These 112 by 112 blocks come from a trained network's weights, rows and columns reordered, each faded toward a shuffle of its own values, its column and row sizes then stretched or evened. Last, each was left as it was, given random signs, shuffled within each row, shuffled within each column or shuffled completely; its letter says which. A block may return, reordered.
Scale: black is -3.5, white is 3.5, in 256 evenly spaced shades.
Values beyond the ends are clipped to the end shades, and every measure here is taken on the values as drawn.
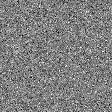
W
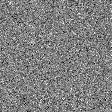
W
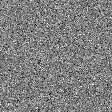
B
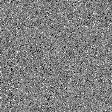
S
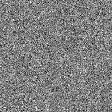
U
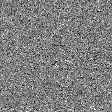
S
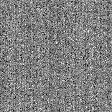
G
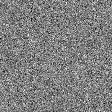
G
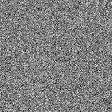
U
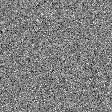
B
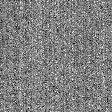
G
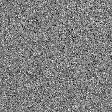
G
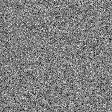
G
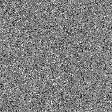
S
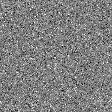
G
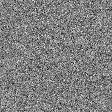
G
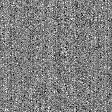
U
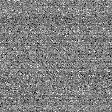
U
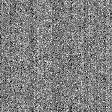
U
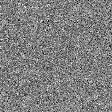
S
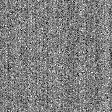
G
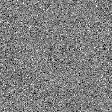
U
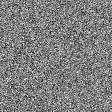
B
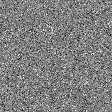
W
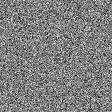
B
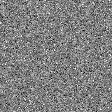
G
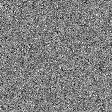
B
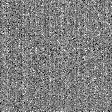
U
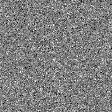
S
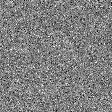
W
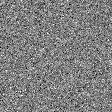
B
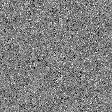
G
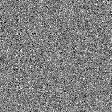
U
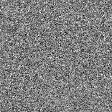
S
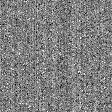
G
